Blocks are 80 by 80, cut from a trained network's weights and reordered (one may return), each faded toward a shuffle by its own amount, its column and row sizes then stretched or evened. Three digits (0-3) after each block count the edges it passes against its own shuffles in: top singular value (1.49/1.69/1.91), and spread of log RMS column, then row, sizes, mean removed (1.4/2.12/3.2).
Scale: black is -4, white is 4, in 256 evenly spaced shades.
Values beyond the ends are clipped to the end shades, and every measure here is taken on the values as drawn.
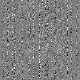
1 3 0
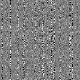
1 3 0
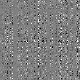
2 3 2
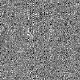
2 2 1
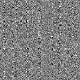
3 2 1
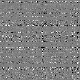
0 2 3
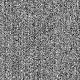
1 0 0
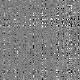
0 3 2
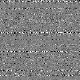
2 0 3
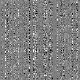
1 3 1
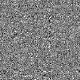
1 1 1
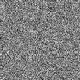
1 0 0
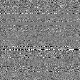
3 0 3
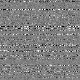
1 0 3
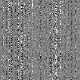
2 3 1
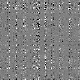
0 3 2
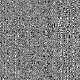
1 2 1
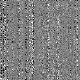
2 3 1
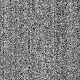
1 0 0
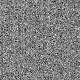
0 0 0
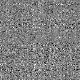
0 0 2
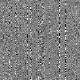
2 3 0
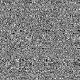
2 0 2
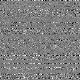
0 0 3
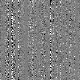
1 3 0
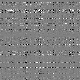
1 2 3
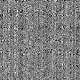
3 1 2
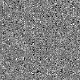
1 2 1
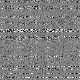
1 0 3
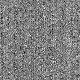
1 1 0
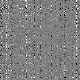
1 3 2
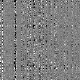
2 3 1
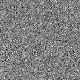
1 0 1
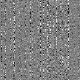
1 3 0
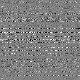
1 0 3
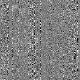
1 3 0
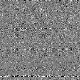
2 1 2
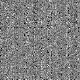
0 2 1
